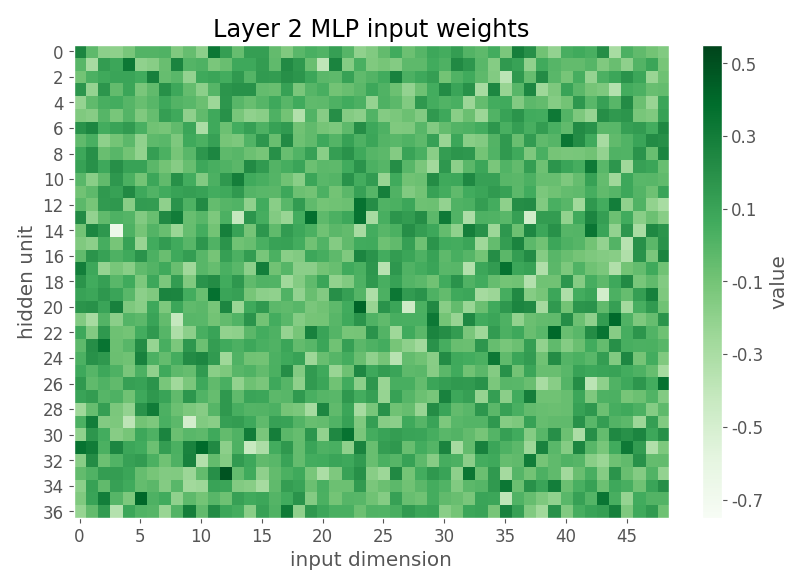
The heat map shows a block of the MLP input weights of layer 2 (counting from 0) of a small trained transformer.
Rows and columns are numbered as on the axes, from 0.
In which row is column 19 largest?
13
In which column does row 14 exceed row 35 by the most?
35
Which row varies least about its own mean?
11
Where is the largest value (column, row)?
12, 33
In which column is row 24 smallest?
26
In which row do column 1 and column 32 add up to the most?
14
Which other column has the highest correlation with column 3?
23
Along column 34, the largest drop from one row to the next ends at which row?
25
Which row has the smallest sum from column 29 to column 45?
19
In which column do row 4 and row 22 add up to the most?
43
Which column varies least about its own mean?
16
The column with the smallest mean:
38
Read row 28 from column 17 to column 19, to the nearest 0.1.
-0.1 -0.1 -0.3
